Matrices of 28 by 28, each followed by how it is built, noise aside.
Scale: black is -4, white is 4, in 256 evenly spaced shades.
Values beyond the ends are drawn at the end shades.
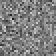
noise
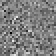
lower triangular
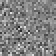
lower triangular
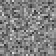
noise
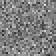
noise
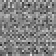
repeating columns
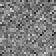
Hankel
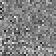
lower triangular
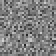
repeating columns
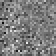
lower triangular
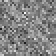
Toeplitz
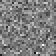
noise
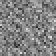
Toeplitz
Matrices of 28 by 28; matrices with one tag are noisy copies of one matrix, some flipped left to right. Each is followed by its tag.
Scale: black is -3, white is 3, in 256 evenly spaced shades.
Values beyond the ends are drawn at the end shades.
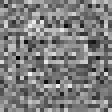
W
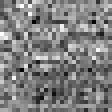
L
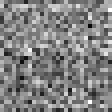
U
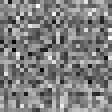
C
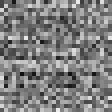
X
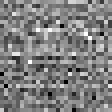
W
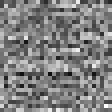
X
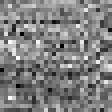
L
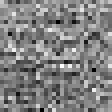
L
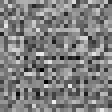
W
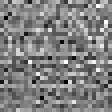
W
